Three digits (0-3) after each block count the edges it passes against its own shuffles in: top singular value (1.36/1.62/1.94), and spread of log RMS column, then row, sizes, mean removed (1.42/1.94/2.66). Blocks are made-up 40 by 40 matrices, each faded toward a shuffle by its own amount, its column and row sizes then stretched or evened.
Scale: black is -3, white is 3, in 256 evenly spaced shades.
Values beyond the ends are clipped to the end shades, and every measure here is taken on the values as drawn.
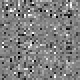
2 2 2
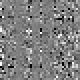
0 3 1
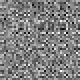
3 1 2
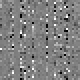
0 3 0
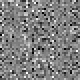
2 2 0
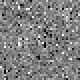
0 1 0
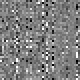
2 3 0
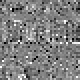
2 0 2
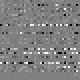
1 0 3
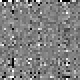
2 2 2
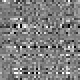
3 1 3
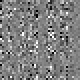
1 3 1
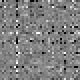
2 2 2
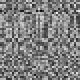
3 0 1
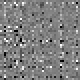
0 3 2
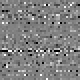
2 0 3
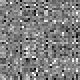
3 2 0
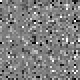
1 2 1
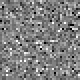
0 0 1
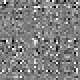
1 2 2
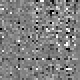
1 2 2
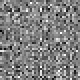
3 1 2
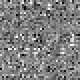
0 1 2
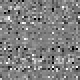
1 2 3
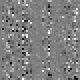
0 3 0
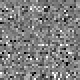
0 0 2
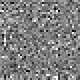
2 1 1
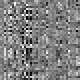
3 3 0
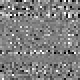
1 0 3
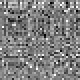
3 0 1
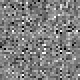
2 1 1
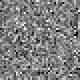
0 1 0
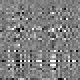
3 1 3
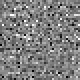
0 1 2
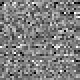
2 0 2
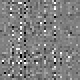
2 3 1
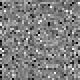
2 1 0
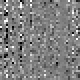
0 3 0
